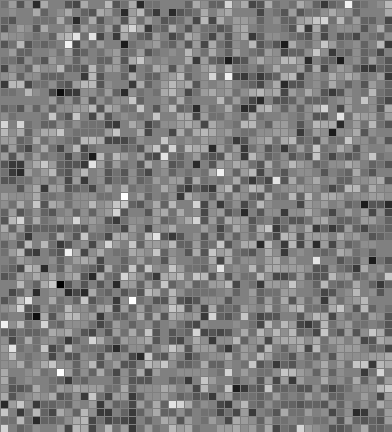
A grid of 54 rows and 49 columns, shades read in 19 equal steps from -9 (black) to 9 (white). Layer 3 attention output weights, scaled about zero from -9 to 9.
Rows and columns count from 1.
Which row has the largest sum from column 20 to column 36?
34
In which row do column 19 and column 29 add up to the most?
45
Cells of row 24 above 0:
23
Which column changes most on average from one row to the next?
12
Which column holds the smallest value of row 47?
46
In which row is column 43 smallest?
8
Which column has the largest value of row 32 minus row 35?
20
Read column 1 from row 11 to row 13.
-5 -1 0
